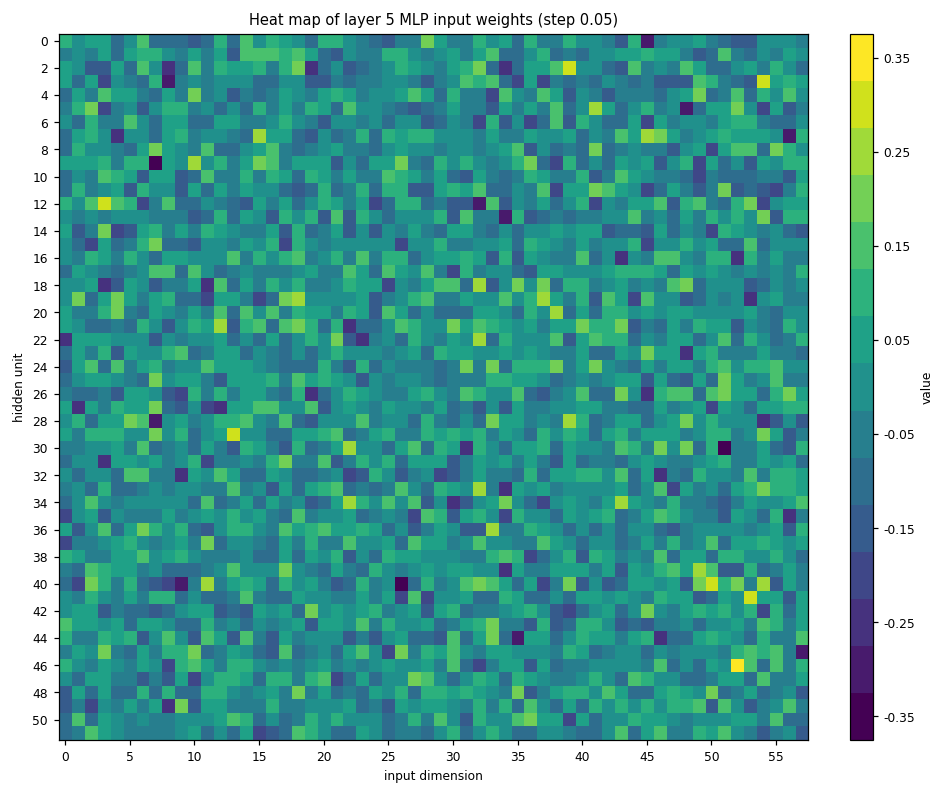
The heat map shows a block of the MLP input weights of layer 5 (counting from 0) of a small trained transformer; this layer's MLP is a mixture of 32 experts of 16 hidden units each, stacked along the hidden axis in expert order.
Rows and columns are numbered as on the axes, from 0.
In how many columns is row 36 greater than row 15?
27
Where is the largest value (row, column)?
46, 52
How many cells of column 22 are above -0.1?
37
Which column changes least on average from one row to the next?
42
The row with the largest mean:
29
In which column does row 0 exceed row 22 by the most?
0
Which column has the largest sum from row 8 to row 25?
40
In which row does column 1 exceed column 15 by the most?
19
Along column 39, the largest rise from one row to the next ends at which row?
2
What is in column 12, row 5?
-0.1
